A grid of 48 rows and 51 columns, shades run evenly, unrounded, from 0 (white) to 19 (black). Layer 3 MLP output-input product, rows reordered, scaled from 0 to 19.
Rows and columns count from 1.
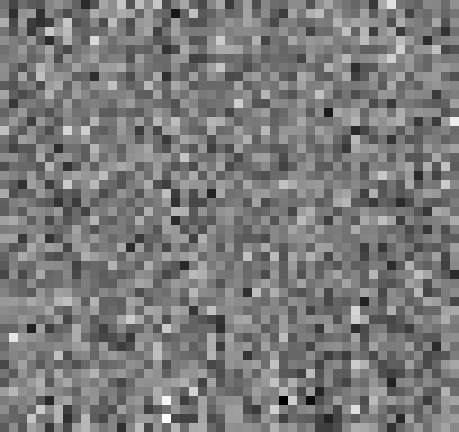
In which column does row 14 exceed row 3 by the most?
49
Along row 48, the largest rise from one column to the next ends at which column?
17
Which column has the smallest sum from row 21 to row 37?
5
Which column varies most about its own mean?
19
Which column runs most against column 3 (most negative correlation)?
23
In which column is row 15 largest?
40
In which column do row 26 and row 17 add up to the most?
7
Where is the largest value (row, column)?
45, 32
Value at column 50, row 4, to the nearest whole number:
15
